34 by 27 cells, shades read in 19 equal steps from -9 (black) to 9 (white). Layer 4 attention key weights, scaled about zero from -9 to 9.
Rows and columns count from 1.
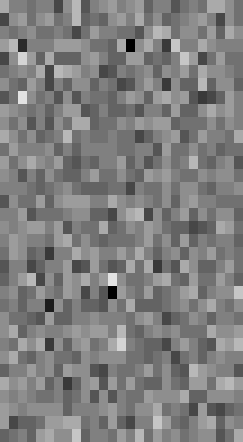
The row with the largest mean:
26
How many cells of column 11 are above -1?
18
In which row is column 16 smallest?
11
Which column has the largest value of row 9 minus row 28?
20
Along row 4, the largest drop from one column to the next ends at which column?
15
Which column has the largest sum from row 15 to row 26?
2
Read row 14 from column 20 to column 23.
0 -1 -1 1
